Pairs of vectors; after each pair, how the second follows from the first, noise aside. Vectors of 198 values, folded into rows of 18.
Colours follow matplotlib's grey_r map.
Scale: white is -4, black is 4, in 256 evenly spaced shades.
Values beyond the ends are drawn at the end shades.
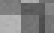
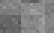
negated, shrunk.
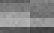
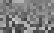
sign-scrambled.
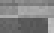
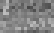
wrapped around, partly zeroed.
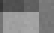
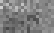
negated, partly zeroed.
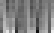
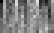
reversed, negated.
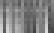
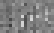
wrapped around, partly zeroed.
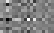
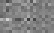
negated, shrunk.
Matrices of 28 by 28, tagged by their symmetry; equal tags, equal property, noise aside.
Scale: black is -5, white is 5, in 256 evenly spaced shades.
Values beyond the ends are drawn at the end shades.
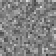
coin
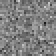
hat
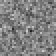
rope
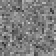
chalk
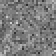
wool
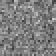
coin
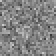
wool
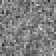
chalk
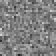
hat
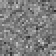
rope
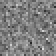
hat
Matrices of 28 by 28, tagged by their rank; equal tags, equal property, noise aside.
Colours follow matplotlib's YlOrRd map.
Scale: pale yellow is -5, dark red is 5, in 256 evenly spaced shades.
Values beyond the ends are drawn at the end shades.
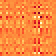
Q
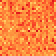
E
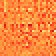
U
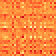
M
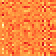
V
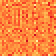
U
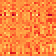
U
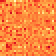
U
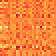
V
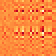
Q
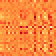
M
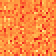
E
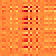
Q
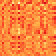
M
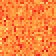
E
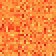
E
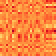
M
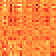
V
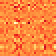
U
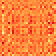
V
